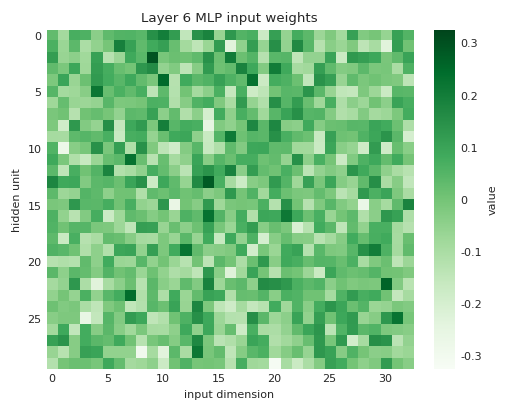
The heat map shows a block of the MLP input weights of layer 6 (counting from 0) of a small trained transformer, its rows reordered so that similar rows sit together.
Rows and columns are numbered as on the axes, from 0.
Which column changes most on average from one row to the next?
16
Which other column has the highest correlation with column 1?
24
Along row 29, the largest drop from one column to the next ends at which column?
20
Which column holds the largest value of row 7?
22
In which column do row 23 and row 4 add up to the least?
32
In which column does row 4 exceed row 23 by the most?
10
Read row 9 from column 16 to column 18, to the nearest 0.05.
0.2 0 0.05
